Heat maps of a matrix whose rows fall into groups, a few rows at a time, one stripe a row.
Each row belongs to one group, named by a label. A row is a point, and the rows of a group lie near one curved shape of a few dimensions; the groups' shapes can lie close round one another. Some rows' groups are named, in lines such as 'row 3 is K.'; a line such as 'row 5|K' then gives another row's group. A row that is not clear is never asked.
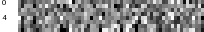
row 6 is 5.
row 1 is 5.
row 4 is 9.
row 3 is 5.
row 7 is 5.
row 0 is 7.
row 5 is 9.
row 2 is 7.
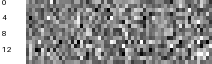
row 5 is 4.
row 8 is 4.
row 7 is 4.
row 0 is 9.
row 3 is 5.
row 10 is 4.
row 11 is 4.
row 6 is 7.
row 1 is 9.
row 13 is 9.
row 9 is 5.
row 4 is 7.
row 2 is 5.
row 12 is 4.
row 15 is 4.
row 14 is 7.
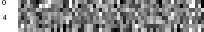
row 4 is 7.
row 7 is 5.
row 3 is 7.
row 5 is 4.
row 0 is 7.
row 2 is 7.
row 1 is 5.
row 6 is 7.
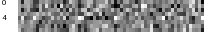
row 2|7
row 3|5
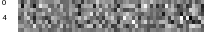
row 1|9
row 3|9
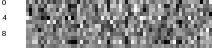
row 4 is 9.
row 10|7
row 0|7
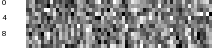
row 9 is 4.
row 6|4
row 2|7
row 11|5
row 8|7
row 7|4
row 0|9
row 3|5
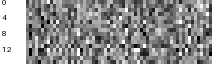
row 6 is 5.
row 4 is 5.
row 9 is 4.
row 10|4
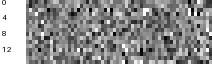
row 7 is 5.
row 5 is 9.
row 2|7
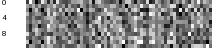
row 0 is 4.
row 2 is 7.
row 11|9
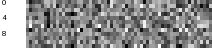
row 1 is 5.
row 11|5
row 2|7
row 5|7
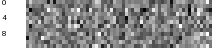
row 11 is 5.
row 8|9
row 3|4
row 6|7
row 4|5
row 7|7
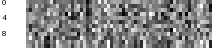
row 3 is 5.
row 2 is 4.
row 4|7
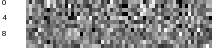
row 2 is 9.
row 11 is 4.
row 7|4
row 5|4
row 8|7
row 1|5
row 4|5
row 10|9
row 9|7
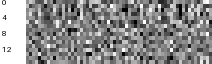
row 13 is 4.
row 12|4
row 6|4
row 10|4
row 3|4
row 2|5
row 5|9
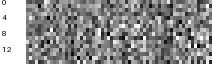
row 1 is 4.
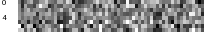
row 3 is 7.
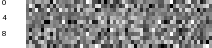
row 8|4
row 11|4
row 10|4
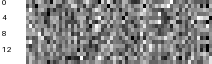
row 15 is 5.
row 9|4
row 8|4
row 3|9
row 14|7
